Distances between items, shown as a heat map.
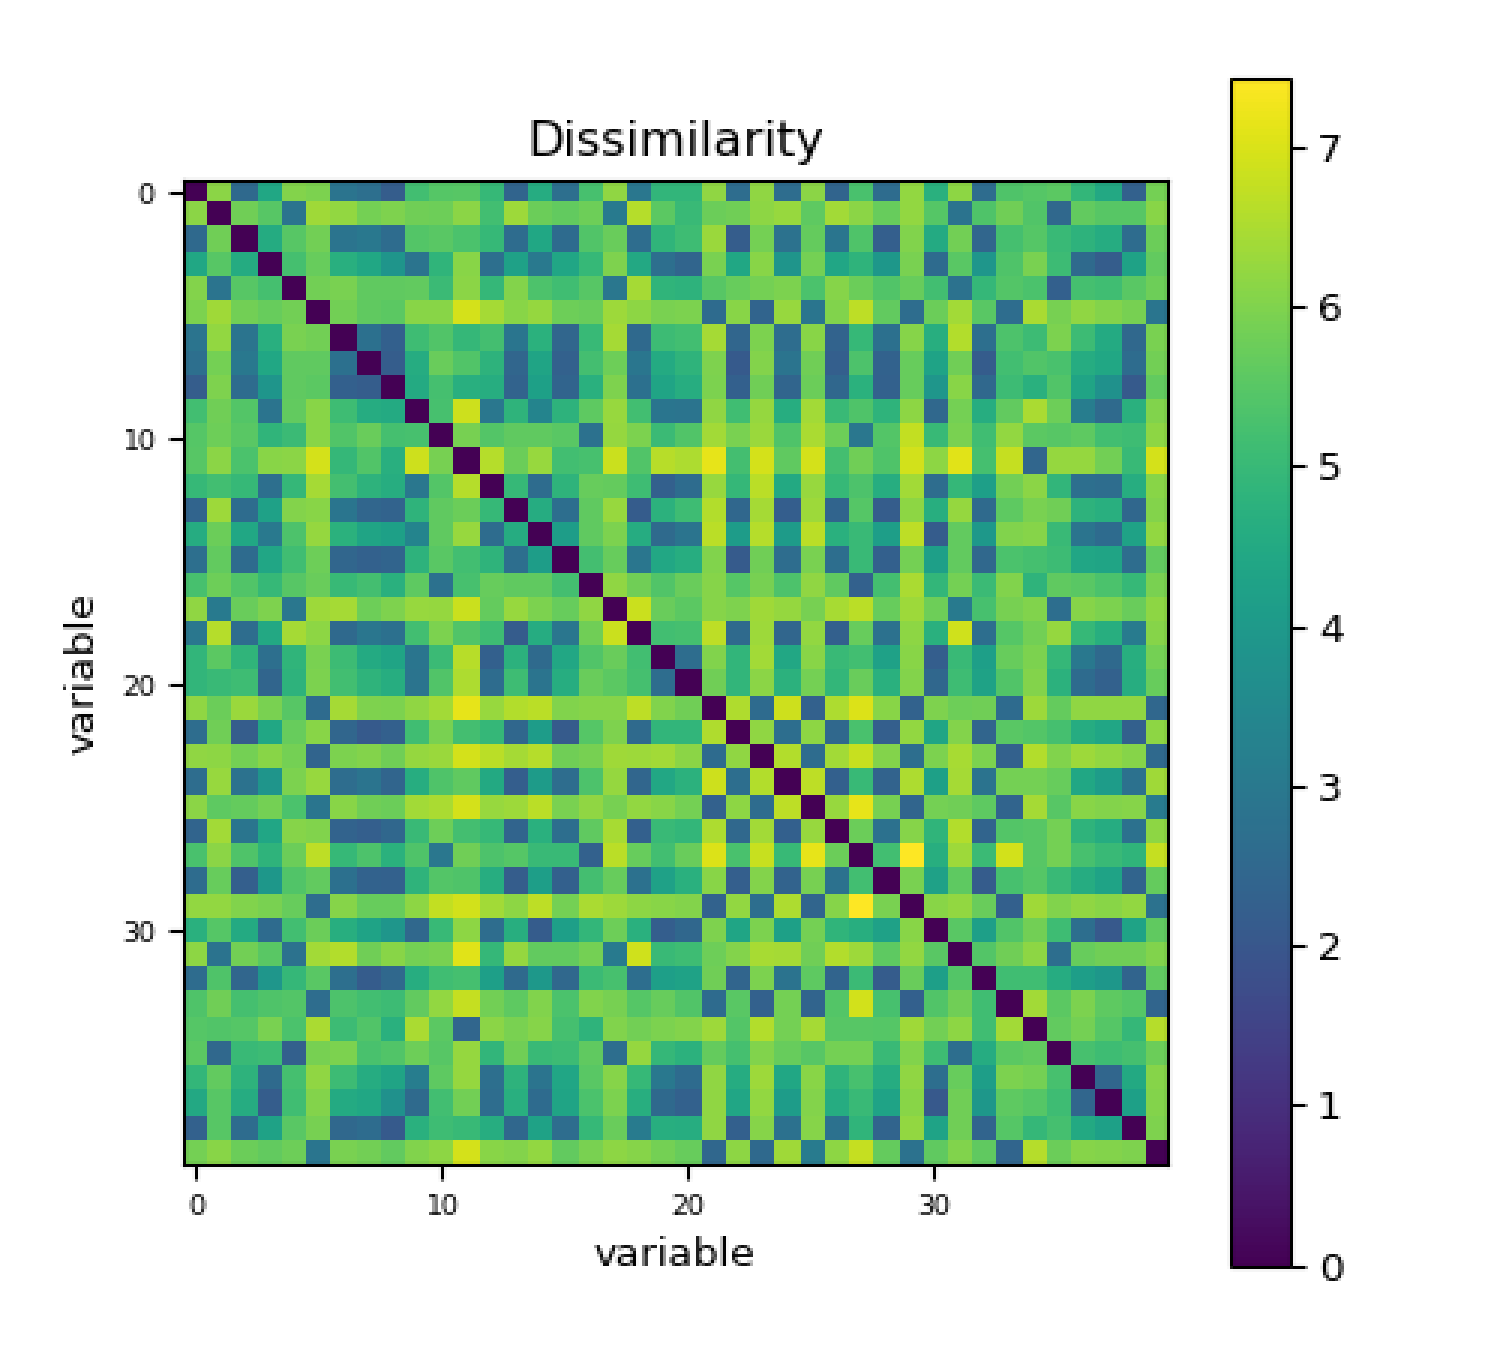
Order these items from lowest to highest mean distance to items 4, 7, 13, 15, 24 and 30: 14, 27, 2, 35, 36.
2, 14, 36, 35, 27
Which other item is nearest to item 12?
19
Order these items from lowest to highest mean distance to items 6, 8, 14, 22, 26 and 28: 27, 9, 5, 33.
9, 27, 33, 5
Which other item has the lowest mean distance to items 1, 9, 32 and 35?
4
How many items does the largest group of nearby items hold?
14
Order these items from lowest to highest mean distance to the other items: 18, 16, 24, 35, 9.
24, 18, 9, 35, 16
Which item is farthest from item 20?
11
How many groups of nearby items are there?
6
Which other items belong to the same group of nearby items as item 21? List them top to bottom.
5, 23, 25, 29, 33, 39
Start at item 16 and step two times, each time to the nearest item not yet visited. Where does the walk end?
10
